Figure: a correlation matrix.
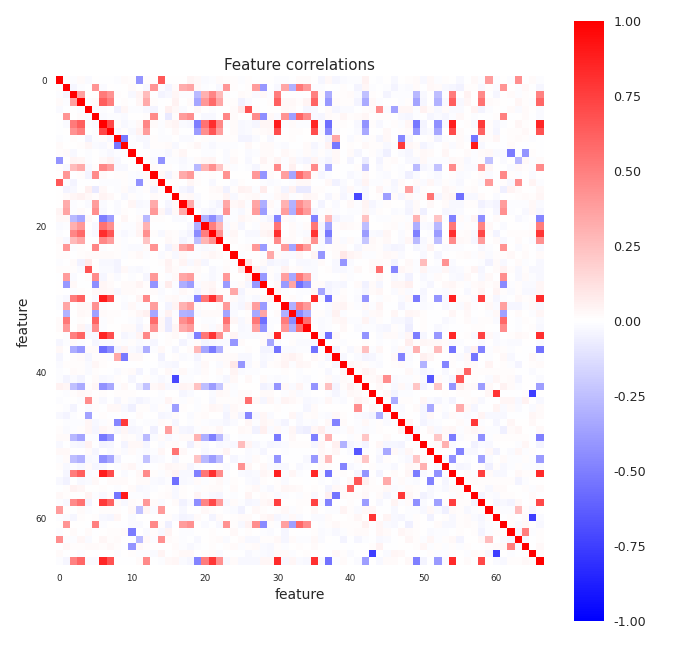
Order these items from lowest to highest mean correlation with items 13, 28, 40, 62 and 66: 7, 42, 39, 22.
42, 39, 22, 7
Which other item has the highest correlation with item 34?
33
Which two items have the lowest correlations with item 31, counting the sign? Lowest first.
28, 32
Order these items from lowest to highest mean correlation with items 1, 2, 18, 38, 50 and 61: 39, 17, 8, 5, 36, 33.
39, 36, 8, 17, 5, 33
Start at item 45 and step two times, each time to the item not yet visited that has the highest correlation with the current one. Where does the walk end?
55
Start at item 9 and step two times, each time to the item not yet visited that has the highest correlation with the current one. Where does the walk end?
47
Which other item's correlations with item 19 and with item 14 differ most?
0
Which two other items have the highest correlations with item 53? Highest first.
25, 50
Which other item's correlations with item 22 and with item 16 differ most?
41
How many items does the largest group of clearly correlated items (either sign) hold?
18
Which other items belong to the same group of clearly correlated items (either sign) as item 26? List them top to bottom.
4, 44, 46
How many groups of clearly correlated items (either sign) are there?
12
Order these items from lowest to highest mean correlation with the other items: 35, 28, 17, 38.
28, 38, 17, 35
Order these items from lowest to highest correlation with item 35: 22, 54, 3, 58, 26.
26, 22, 3, 58, 54
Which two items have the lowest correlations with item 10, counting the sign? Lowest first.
62, 64
